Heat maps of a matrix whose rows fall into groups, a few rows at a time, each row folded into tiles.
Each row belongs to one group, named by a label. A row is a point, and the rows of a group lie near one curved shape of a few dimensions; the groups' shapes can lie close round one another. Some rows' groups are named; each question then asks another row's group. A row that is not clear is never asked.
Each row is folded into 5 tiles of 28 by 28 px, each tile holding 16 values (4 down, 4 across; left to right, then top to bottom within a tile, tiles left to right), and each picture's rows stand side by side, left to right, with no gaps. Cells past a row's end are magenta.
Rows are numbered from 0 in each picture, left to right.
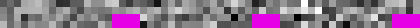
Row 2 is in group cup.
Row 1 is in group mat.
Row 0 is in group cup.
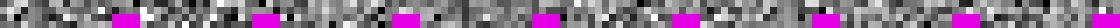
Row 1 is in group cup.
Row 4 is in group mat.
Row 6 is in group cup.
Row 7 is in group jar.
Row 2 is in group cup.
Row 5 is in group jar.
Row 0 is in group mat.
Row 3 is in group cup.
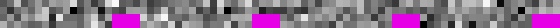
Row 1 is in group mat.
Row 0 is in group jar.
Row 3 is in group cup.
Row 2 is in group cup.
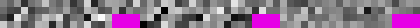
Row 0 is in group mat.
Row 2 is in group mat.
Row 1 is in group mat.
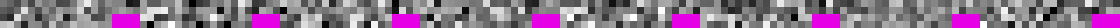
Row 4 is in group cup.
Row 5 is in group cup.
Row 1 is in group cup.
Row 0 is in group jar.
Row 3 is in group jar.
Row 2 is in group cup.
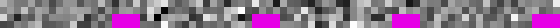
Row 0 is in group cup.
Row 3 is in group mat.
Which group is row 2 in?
jar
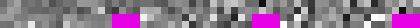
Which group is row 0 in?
cup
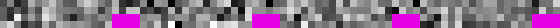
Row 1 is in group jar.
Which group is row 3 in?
cup
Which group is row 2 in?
mat
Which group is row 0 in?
cup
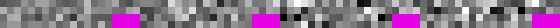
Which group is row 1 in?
mat
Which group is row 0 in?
cup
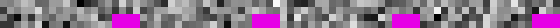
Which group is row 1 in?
mat
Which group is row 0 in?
cup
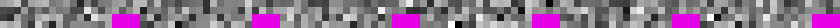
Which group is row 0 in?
mat
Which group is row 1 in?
jar
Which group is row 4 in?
jar
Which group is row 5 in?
jar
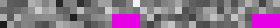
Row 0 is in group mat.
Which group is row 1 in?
cup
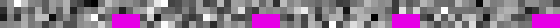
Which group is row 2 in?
jar
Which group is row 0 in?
mat
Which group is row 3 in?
jar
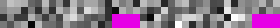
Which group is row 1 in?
mat
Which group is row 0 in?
mat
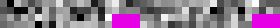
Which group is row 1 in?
jar
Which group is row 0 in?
jar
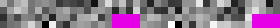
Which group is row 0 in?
cup
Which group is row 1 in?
jar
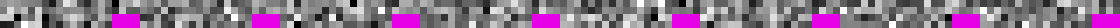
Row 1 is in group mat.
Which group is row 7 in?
cup
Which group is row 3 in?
jar
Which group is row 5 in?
cup
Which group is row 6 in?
cup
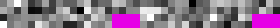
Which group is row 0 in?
mat
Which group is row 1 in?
cup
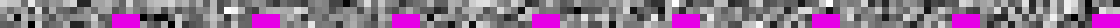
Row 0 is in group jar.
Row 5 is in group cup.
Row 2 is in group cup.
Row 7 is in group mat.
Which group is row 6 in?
cup
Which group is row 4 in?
jar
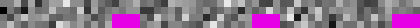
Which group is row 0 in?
cup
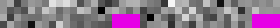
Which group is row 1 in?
mat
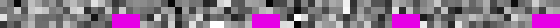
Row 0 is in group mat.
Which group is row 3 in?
mat
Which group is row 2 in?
jar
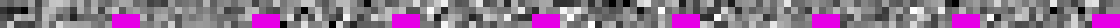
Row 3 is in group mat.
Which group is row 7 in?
jar
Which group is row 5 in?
jar
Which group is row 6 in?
jar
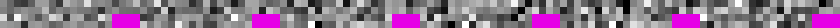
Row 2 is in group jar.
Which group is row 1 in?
mat
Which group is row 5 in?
cup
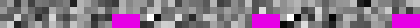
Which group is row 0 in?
jar
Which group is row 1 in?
jar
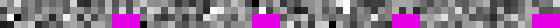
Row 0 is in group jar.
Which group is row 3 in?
mat
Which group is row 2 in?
jar
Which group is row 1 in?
jar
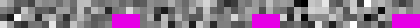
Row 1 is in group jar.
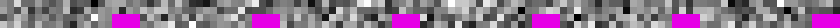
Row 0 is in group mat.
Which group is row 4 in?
jar
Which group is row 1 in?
cup
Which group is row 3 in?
cup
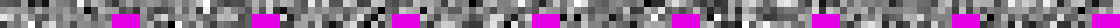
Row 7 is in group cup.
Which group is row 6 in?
cup
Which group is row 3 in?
cup
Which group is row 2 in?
cup
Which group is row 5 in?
cup
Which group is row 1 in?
jar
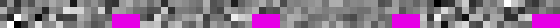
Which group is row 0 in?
jar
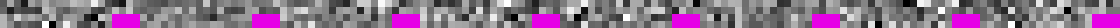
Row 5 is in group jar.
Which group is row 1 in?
mat
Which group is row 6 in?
cup
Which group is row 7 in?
jar
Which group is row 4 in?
mat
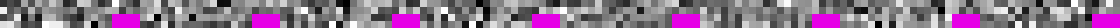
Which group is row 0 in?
cup
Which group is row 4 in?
cup
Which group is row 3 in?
jar
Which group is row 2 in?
jar
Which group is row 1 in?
jar
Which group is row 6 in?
jar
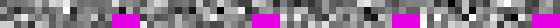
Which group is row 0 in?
jar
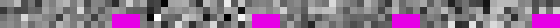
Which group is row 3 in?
jar
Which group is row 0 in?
cup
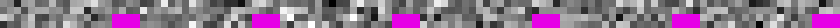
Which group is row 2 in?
cup
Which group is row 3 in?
mat
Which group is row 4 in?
cup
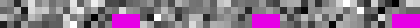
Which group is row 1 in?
jar
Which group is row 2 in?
cup
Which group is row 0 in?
mat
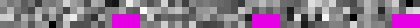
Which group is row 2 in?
cup
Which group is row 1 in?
cup
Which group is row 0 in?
cup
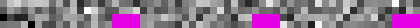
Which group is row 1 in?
cup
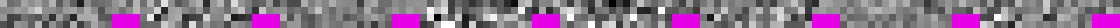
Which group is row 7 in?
jar
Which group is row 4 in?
cup
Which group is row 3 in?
cup
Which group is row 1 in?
mat
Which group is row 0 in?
cup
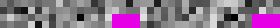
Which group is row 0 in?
jar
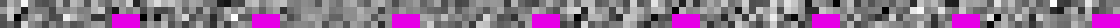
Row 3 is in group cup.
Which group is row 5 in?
mat
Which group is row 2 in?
cup
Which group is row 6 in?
jar
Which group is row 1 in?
mat
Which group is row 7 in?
jar
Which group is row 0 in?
mat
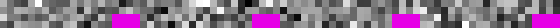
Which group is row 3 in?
cup
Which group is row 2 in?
cup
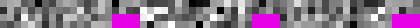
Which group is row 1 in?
cup
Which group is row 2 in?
mat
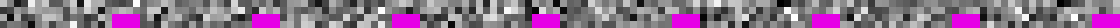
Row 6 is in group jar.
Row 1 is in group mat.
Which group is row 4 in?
mat
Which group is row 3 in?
mat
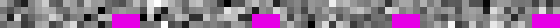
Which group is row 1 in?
mat
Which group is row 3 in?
jar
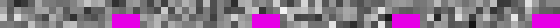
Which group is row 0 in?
mat
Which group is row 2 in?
cup
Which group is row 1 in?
mat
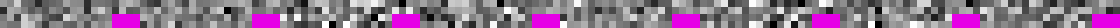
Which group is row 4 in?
mat
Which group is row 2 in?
cup
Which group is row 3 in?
mat
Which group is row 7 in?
cup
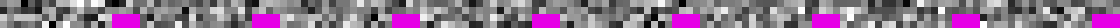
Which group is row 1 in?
jar
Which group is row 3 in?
cup
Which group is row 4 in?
cup
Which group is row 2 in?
cup
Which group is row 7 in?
mat
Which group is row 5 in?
jar
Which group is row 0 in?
cup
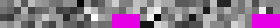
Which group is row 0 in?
mat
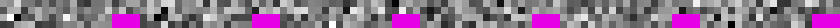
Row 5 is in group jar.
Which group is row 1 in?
mat
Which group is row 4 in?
mat
